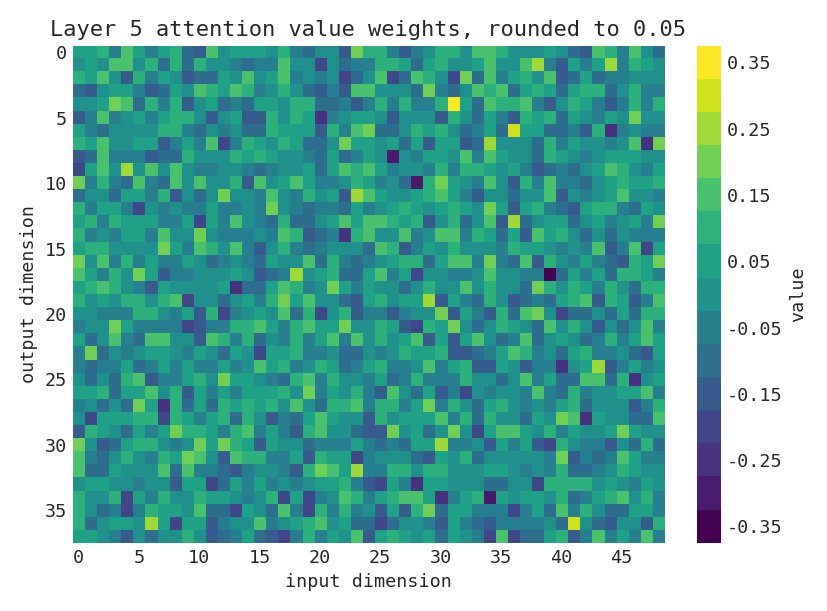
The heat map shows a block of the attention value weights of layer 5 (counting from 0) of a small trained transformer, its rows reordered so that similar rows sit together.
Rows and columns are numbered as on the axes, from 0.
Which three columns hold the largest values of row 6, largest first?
36, 24, 23
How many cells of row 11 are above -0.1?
41
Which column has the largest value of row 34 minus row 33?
28
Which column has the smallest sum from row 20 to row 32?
33
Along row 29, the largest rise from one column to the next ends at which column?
26
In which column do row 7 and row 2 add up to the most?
34
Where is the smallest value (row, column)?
17, 39
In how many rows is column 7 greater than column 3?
19
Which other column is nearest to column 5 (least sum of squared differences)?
45
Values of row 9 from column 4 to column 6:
0.25 0 0.15
